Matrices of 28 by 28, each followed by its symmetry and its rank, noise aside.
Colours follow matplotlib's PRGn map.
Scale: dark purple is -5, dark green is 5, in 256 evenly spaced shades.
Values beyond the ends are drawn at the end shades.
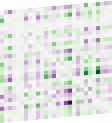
antisymmetric, rank two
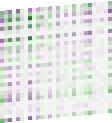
symmetric, rank one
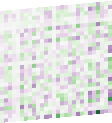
symmetric, rank two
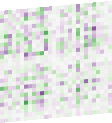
antisymmetric, rank two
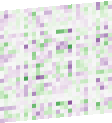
no symmetry, rank three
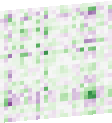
symmetric, rank two
